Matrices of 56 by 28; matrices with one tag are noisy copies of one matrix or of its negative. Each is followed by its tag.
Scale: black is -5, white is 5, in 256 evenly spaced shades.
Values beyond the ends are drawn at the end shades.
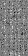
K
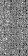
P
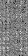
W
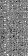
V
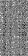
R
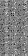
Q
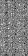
Q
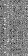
V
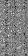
Q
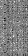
V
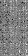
P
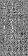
K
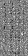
K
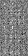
K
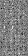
K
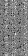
Q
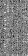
V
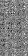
Q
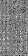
W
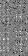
W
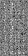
K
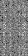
R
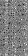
Q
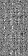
K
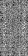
R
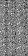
Q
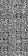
W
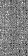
P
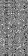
Q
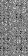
W
